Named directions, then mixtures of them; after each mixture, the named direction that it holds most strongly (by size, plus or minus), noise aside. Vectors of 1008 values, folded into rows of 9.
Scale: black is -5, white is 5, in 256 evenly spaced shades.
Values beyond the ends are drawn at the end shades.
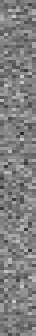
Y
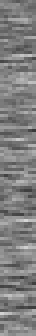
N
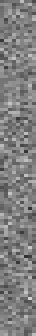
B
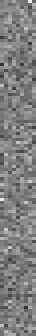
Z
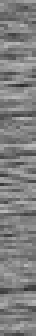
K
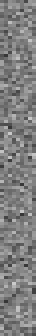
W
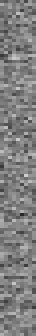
W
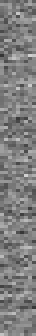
B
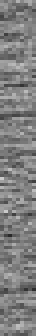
K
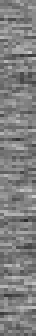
N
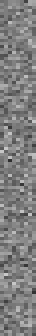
W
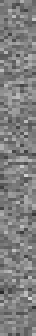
B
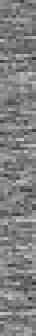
N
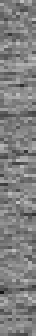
K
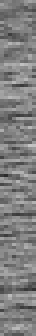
K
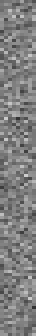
B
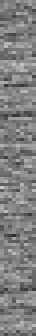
K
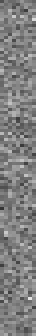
B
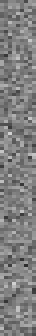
W
